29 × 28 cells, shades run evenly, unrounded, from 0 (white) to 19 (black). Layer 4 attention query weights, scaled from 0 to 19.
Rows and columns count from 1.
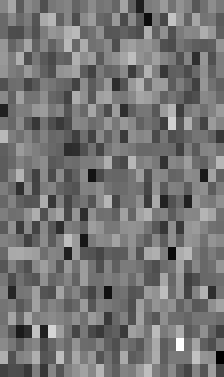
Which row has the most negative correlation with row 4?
9
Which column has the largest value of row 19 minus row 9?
11
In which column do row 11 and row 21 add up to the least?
6
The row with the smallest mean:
17
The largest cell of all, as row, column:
28, 28
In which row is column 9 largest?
20
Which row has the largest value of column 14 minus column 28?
23
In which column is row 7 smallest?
18
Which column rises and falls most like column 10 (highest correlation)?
19
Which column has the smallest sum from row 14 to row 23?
25
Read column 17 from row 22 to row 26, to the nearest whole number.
11 13 13 13 7
